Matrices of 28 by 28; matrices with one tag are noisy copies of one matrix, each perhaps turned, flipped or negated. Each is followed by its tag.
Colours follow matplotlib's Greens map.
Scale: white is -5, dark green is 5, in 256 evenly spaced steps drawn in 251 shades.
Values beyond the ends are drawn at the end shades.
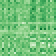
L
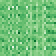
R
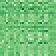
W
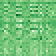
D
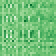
D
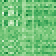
L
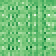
R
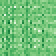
W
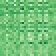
W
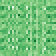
R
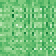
W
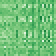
D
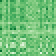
L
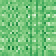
R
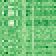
L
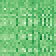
D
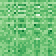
D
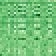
D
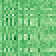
D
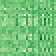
D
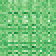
W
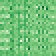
R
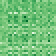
W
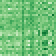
L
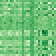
L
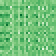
R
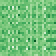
R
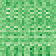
R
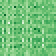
W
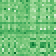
L
